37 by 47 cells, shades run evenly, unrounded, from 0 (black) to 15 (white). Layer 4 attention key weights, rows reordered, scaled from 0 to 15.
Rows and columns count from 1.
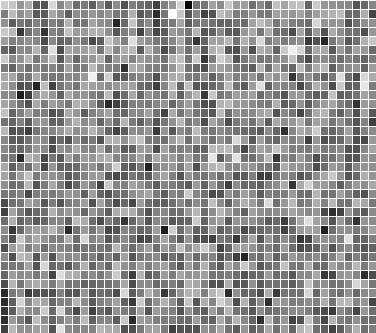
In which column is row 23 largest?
34
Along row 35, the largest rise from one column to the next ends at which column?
8
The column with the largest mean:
40
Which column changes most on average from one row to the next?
15
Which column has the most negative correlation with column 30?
3
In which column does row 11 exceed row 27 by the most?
27
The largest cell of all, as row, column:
2, 22
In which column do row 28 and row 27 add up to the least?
38
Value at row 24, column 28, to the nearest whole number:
11
